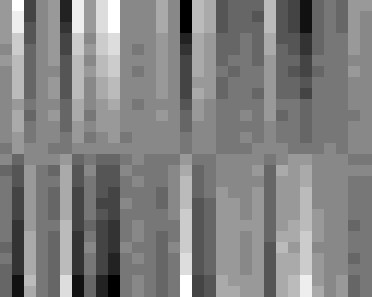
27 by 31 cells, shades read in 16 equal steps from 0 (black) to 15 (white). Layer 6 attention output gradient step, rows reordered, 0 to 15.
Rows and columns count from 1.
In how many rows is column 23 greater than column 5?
8
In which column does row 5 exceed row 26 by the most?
10
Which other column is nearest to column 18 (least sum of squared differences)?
14
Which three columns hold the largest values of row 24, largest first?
16, 26, 6
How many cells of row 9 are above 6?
23
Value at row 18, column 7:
4
